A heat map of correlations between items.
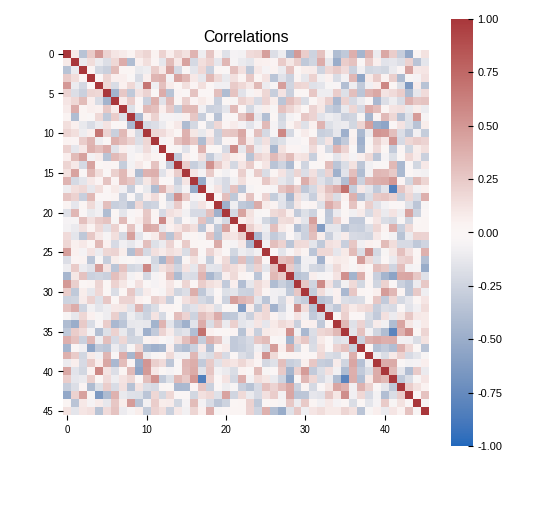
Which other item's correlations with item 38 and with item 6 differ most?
5
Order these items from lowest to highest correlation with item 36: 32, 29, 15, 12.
12, 32, 29, 15
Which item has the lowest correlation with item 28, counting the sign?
41
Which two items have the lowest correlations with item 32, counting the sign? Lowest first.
22, 26
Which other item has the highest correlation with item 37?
26
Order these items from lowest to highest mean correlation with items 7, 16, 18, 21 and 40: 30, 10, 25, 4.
25, 30, 4, 10
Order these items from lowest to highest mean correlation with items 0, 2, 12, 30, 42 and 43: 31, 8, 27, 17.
31, 8, 27, 17
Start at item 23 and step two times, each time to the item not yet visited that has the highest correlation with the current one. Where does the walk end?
44
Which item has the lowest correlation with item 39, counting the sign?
9
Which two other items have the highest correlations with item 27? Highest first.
10, 4
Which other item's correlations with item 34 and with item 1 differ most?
15
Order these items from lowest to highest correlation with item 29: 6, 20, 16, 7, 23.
20, 23, 16, 7, 6
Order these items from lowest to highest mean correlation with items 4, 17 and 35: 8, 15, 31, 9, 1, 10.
31, 8, 9, 15, 10, 1
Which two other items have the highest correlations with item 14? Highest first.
18, 3
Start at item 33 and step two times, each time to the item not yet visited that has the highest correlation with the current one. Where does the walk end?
24
